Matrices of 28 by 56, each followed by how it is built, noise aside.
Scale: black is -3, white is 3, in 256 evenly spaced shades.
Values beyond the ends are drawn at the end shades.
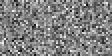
noise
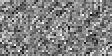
Hankel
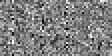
uneven columns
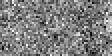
smooth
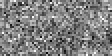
smooth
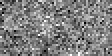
smooth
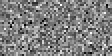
noise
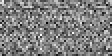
repeating columns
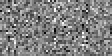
uneven columns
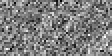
Hankel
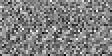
repeating columns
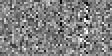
uneven columns
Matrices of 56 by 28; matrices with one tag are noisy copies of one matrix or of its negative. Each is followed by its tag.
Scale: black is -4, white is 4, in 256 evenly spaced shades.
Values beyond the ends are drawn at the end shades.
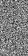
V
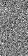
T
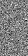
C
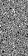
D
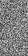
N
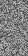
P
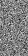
V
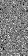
T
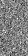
V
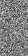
T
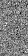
C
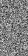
V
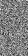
T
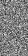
D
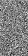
V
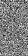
D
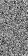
P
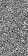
N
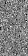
C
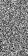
D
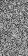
P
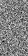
P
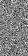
C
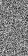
V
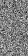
V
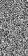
P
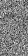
C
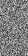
D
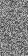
T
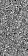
C
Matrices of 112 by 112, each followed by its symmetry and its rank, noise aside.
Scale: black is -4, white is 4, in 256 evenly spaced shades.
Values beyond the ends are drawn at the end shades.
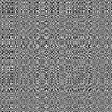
symmetric, rank three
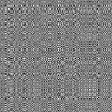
symmetric, rank three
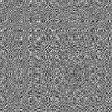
symmetric, rank six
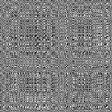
symmetric, rank four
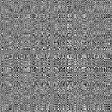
no symmetry, rank six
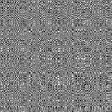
symmetric, rank four
